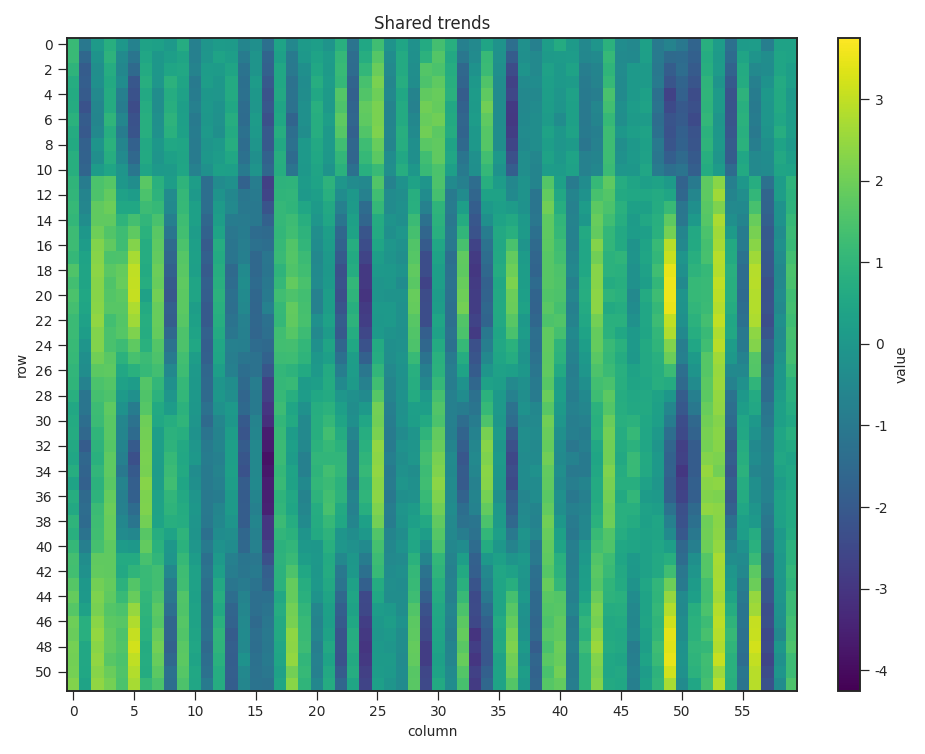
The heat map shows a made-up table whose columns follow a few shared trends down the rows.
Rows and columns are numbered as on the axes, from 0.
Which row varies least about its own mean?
0
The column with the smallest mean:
16
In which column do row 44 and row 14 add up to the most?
53
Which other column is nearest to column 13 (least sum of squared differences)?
55
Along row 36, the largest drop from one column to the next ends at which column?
54
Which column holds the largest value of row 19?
49
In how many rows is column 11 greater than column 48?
11
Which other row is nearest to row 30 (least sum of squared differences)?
38
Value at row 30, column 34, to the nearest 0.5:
1.5
